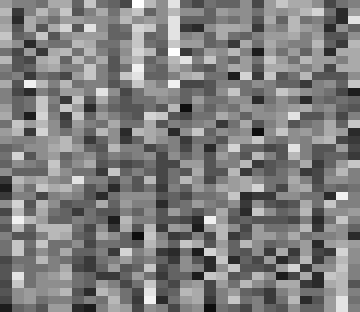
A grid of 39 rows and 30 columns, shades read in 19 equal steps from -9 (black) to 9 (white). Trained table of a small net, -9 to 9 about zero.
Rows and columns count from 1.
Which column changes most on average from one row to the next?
22
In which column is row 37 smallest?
8
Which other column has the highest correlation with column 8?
12
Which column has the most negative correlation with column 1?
29
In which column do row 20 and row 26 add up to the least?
14
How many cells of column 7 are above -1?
21
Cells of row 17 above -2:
23
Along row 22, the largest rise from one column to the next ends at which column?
10
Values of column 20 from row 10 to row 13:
-7 0 5 1
